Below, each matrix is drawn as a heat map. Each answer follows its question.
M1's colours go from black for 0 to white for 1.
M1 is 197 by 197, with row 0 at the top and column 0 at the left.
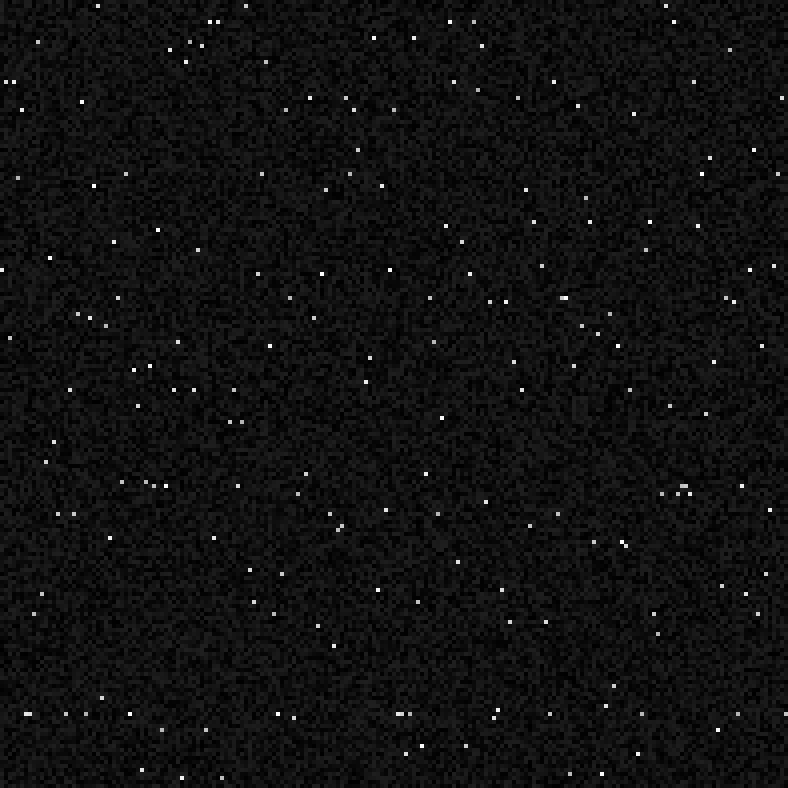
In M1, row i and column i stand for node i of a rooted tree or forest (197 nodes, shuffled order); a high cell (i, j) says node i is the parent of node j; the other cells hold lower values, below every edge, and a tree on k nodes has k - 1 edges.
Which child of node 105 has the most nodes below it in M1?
60
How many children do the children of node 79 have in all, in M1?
3
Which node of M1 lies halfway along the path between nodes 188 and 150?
46
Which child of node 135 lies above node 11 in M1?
148
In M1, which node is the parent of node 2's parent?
132
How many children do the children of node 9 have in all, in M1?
1
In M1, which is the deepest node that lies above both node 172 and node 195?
24
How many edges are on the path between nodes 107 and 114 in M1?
3
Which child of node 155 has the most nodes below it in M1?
136
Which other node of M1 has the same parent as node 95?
23
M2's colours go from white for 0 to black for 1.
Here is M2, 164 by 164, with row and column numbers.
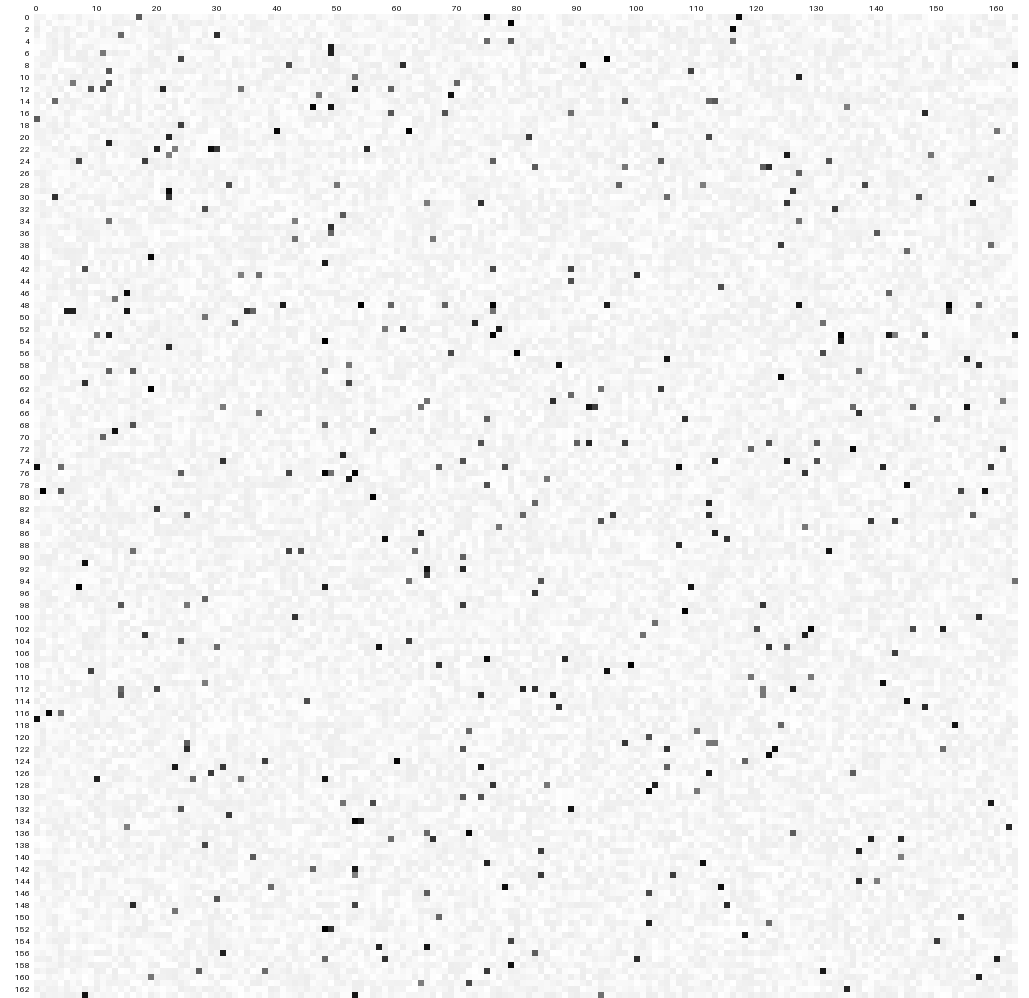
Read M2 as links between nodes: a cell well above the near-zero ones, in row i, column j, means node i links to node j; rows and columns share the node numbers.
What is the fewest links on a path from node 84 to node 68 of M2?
5
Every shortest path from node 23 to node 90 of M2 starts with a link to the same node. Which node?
node 125
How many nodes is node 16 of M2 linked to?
4
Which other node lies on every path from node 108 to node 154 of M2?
node 67
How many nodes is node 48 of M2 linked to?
9
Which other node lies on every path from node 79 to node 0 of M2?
node 75
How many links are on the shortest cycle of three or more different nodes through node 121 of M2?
3
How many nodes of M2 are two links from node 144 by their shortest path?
4
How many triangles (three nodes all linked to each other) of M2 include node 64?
0
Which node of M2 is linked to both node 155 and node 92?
node 65
